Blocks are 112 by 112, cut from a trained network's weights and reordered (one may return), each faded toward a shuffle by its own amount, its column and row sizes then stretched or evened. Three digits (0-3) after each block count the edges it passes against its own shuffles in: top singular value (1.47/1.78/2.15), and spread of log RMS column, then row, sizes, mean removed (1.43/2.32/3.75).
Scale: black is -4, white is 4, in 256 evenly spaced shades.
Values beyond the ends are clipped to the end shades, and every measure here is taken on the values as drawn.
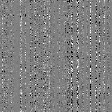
1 3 1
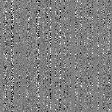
1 3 1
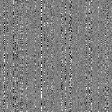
3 3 0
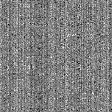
3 1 1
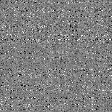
0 0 2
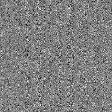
1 2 1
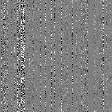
1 3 0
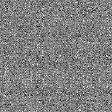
1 2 1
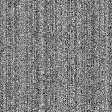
3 1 0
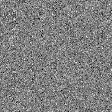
0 1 0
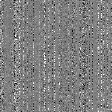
1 3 0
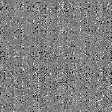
1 2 2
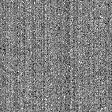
2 1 0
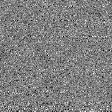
1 0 2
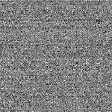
1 1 1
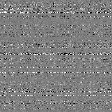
1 1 3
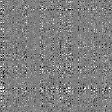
3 3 2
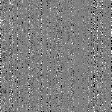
0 3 0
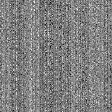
3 2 0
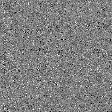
0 1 1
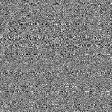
2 0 2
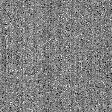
1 1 0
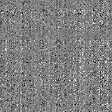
1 2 2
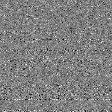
1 0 2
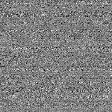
1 0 2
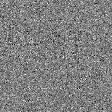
0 0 1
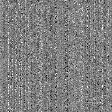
2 2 0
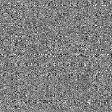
2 1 2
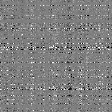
1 2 3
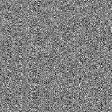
2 2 0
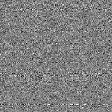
3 1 2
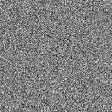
1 1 0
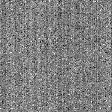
2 0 1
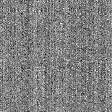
2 0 1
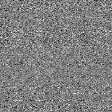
1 0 2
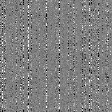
1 3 0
